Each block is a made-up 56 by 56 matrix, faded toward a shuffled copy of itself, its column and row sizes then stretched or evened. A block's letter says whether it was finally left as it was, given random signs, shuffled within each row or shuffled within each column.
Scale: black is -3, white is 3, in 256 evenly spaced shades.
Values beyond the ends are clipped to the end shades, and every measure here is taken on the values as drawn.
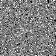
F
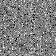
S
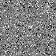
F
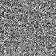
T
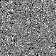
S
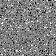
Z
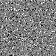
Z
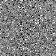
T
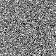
S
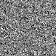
Z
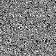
F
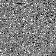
Z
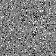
S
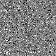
F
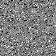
Z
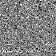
F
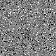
F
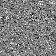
Z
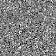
F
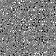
T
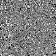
F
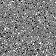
Z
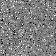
S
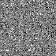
F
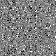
T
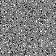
S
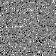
F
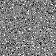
Z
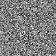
F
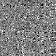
T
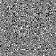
T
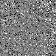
F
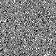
T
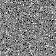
S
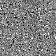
Z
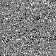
F
